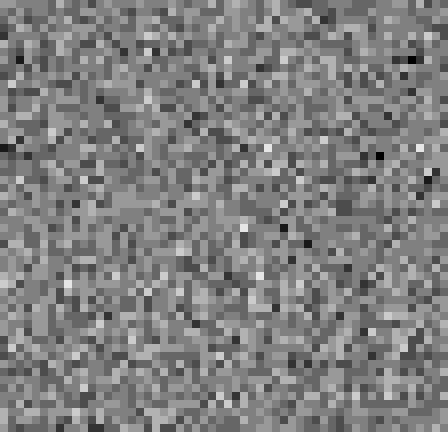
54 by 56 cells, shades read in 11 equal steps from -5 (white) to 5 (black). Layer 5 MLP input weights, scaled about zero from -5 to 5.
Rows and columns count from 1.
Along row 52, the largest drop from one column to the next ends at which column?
19
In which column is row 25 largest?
53
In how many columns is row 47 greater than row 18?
27
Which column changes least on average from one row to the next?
6
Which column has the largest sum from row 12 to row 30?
48
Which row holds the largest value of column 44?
34
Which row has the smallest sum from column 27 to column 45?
4
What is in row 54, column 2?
1
